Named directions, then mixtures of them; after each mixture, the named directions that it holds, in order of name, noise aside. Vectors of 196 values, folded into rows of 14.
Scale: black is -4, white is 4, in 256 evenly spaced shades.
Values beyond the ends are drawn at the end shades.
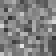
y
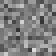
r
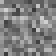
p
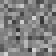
r.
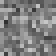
p, y.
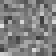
r, y.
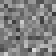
r.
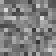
p, y.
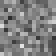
y.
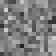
y.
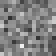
y.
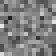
r, y.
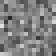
r, y.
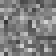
p, y.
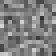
r, y.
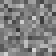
r.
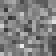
y.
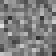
r, y.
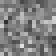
p, y.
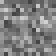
p.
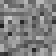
r, y.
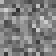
p.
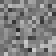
r, y.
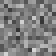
r.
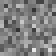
p, r.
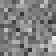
r, y.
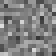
r, y.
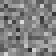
r.
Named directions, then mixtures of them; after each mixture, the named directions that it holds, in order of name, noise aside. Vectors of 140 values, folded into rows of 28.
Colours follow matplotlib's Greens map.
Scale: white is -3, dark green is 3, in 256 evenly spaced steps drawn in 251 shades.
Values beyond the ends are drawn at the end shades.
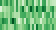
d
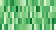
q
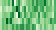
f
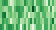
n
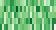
q.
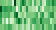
d, f.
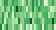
n, q.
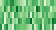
q.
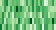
n, q.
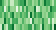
q.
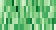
f, q.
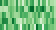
d, n.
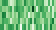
n.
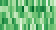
d, n.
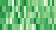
f, n.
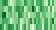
n.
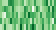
n.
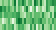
d.
